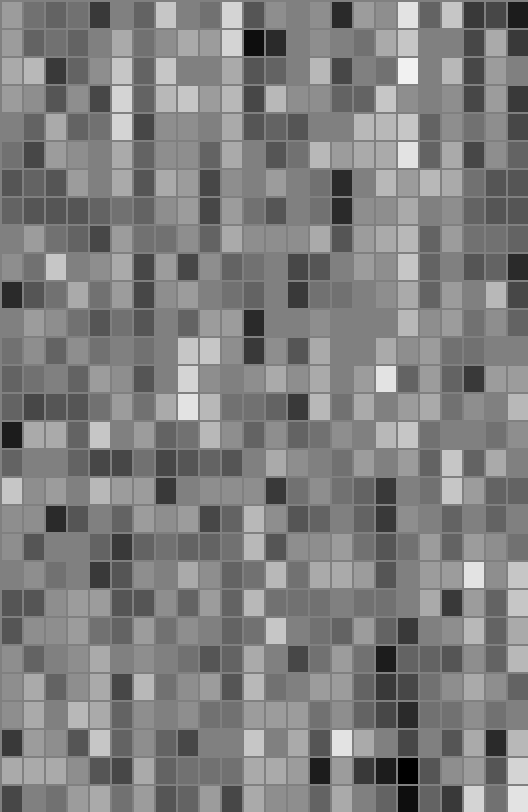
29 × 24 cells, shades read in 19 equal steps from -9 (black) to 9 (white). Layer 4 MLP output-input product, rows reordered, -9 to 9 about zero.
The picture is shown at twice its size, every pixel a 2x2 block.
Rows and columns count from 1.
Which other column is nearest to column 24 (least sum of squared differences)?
22
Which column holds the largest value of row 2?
11
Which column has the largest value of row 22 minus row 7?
24
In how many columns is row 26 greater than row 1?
14
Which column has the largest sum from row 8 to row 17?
19
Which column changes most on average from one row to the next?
13
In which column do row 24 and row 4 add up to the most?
6
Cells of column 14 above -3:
22
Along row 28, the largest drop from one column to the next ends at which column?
15
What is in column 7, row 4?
-2
